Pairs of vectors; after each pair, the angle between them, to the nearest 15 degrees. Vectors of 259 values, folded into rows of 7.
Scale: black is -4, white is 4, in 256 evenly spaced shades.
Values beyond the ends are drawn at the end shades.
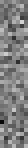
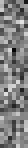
90 degrees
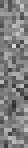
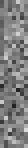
30 degrees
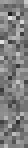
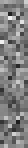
15 degrees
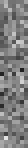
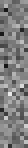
75 degrees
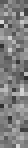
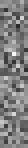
75 degrees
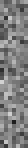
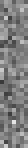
165 degrees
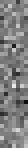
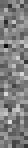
120 degrees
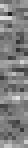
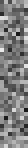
75 degrees
